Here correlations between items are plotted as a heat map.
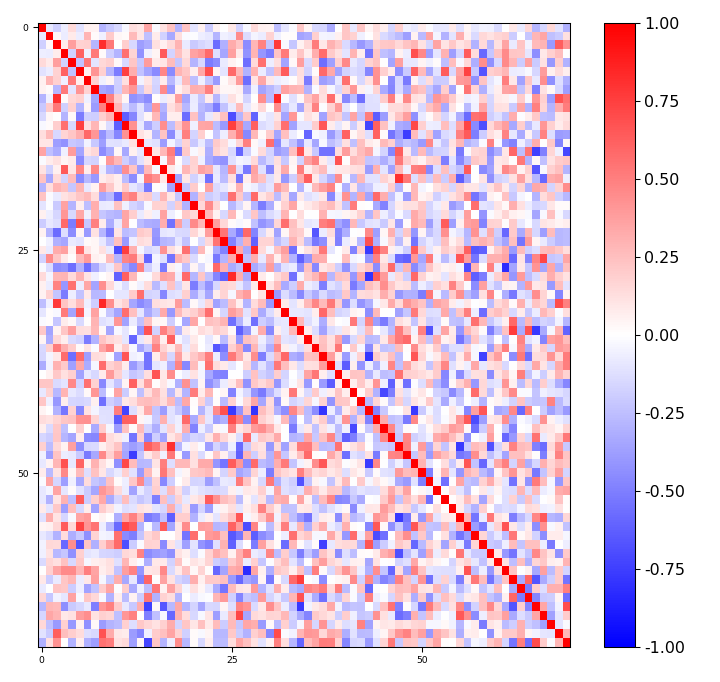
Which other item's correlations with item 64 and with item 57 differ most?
29
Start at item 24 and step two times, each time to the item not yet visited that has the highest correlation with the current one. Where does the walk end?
58
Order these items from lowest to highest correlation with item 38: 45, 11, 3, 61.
61, 45, 11, 3
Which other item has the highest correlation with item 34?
62
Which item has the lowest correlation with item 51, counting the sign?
34
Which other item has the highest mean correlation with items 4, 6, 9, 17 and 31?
2
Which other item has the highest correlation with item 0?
14
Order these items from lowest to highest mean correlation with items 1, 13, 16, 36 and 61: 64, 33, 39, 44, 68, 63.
64, 33, 68, 63, 39, 44
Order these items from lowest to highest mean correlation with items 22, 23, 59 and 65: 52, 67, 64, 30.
64, 52, 67, 30
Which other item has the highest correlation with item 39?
15
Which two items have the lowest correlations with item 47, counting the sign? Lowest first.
55, 59
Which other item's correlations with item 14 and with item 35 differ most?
69
